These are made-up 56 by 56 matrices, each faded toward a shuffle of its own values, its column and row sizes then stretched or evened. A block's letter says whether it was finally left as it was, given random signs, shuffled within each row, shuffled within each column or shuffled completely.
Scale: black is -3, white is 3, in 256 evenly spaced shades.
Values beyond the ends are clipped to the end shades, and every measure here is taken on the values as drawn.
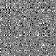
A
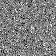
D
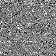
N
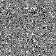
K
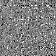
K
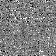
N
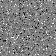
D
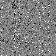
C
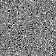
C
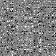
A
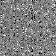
C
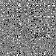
K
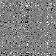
A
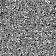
D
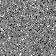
D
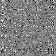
A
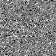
N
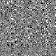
A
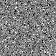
D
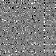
A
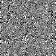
K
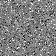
D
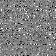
N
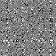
A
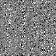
C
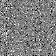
C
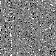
C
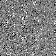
C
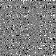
A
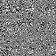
K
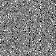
C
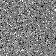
D
